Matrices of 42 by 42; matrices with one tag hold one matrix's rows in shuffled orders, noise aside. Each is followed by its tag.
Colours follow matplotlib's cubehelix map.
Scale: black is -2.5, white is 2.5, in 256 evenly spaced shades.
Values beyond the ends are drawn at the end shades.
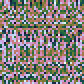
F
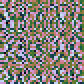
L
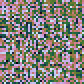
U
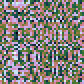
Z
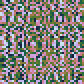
L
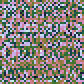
F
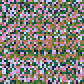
F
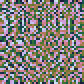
L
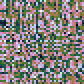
U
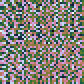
L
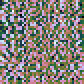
L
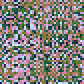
Z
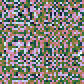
Z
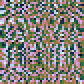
L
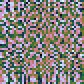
L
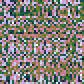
F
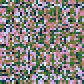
U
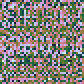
F
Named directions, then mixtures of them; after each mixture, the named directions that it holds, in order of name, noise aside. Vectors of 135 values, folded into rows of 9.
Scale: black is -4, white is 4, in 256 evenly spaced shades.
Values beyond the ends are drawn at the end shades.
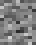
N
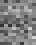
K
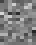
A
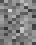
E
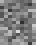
A, E, N.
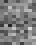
K.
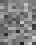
E, K, N.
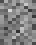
E.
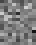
A.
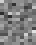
A.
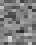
N.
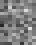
K.
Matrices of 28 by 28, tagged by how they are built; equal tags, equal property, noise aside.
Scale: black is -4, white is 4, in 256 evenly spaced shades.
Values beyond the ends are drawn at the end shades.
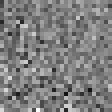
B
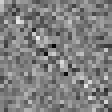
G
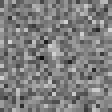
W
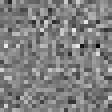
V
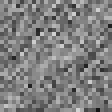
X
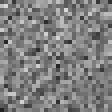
X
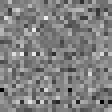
V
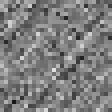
X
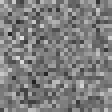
W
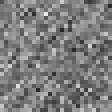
X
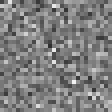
G
